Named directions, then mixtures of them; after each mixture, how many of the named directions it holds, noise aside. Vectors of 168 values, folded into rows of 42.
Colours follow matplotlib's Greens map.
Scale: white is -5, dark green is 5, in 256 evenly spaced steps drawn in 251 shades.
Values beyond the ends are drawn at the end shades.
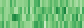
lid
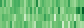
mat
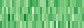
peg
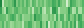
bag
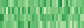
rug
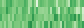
four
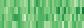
three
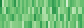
one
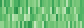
four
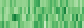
one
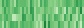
two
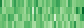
three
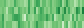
three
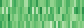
three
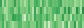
four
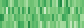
one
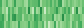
four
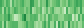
two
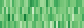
one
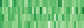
four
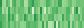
three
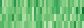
four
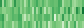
four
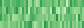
three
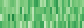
three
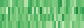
three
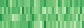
two
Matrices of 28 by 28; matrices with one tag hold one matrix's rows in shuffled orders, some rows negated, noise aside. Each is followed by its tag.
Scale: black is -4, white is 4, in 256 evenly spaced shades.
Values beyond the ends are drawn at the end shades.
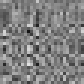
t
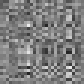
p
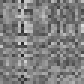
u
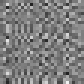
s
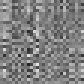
t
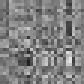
p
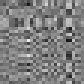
p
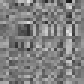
p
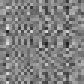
s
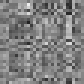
p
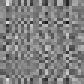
s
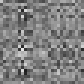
u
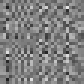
s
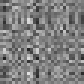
t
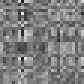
u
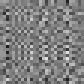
s
